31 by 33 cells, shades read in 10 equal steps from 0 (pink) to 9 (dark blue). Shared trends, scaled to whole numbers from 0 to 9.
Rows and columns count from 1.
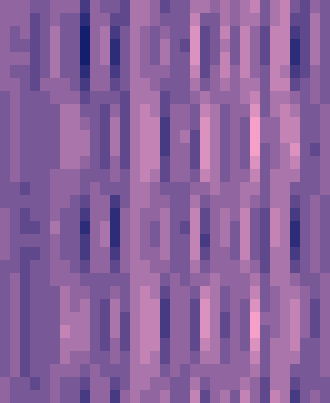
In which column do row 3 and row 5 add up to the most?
9
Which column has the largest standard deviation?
30
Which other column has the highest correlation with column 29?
3
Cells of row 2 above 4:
16
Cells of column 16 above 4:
5
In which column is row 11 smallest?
26
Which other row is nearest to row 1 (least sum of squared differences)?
8
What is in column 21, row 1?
3
